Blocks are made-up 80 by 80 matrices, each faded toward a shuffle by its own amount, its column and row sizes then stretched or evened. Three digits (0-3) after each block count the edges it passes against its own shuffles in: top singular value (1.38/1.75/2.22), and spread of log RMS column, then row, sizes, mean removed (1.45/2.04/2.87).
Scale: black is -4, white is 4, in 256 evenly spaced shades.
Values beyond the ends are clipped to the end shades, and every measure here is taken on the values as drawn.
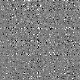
0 2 2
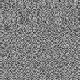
3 0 0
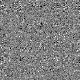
2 1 1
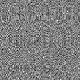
3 1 0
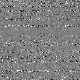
0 0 3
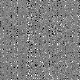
0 3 1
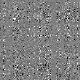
0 3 2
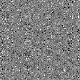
2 2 0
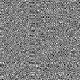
3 0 1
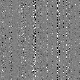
2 3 0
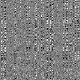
3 3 0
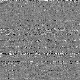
2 0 3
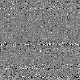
1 1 3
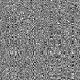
3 2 0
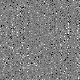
2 2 0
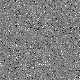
0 1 0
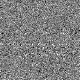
0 1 1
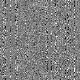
1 3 0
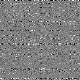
2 1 3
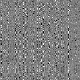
3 3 0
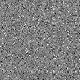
2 0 0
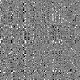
3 2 1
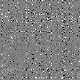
2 2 2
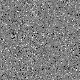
0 1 0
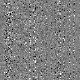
0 3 0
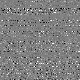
0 0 3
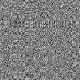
3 0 0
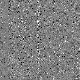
0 2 0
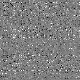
2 0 2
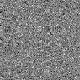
2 0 0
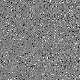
1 0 1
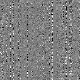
2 3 0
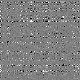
3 2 3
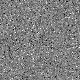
0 0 0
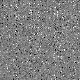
0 1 0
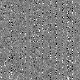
0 3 0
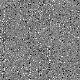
0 2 1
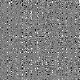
1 3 2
